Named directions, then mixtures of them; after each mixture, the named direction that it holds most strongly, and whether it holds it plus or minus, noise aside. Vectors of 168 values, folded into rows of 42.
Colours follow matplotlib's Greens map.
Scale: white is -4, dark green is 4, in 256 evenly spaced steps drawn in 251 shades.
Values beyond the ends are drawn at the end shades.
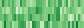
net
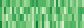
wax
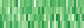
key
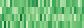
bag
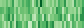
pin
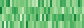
bag, minus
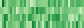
net, plus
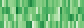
net, minus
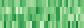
net, plus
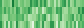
wax, plus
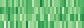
pin, plus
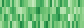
net, plus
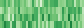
pin, minus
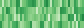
net, minus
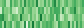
bag, plus
